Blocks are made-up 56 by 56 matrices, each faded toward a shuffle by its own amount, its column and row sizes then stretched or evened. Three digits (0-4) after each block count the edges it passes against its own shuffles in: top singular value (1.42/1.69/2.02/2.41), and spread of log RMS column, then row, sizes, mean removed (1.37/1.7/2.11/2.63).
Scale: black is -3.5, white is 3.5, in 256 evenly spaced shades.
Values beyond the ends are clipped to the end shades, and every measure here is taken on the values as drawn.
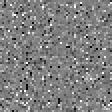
0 2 0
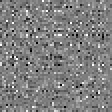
3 2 2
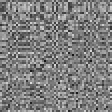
4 1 1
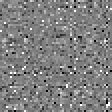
3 1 1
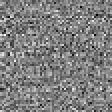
3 0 2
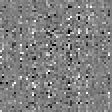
1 4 2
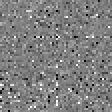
1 1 3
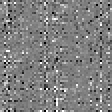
3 4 2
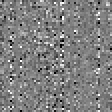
2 4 0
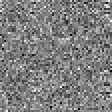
2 1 0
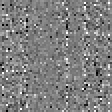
0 4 0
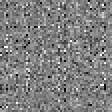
2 3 2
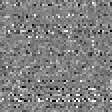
0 0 4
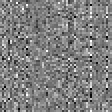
3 4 0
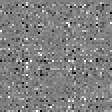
1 2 4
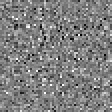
2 0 2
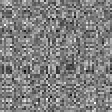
4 3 1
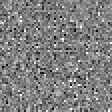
1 1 0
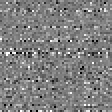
1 0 4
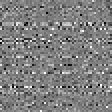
4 0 4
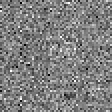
2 1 0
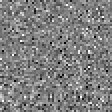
2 0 0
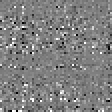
1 3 4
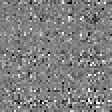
1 3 4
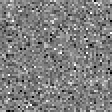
1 1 0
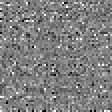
1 0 3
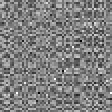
4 2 1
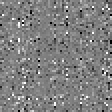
0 3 2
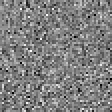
1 1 0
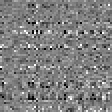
3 2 4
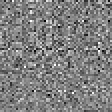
3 1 2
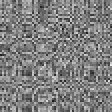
4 1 1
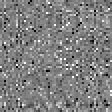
3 2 0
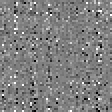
0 4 2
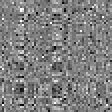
4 2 1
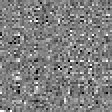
3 2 1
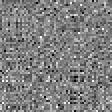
3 0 1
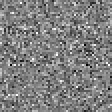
0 0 2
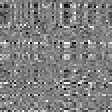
4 2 4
